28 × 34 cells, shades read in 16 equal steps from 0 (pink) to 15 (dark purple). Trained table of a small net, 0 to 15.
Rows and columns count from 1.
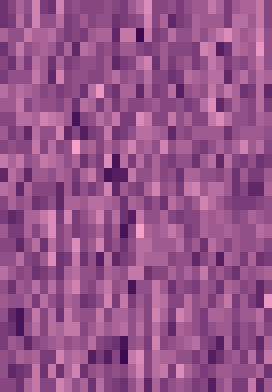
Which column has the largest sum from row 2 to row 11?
15
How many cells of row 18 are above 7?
17
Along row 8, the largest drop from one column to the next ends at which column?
11
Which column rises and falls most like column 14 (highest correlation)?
16
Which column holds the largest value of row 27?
2
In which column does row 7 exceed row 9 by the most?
18
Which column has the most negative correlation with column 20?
33
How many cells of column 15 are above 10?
10
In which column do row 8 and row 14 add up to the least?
27
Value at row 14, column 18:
10
